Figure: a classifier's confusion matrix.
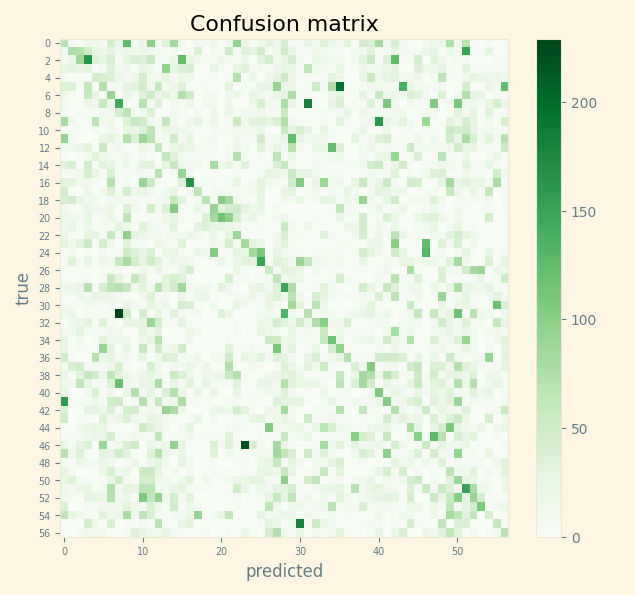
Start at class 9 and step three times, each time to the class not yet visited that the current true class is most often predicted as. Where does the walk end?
19
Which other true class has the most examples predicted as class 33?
32
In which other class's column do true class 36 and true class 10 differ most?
54
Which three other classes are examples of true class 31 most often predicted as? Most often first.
7, 28, 50
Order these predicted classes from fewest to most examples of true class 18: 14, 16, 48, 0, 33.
16, 48, 33, 0, 14
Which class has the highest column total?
28
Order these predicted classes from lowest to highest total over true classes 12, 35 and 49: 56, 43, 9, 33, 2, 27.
9, 2, 43, 33, 56, 27
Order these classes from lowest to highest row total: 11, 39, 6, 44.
44, 6, 11, 39
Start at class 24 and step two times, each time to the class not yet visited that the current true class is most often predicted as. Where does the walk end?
23
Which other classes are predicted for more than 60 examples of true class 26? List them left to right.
44, 52, 53
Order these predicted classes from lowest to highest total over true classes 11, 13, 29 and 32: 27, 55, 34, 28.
34, 28, 55, 27
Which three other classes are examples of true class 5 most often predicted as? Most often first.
35, 43, 56
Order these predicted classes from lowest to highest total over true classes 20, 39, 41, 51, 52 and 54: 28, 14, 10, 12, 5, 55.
55, 5, 14, 28, 12, 10
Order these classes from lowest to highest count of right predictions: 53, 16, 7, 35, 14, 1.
14, 1, 35, 53, 7, 16
